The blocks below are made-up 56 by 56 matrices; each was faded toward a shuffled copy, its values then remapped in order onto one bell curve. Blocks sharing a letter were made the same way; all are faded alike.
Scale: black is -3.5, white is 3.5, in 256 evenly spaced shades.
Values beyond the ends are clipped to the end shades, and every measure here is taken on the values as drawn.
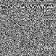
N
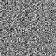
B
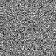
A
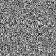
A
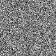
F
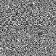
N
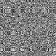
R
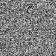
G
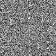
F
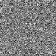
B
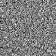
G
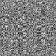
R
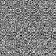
R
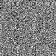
G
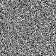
F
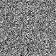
F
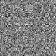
B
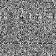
N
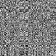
R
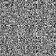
N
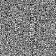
N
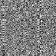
N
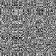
R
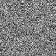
G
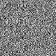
G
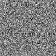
G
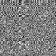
R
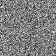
F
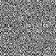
R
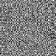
R
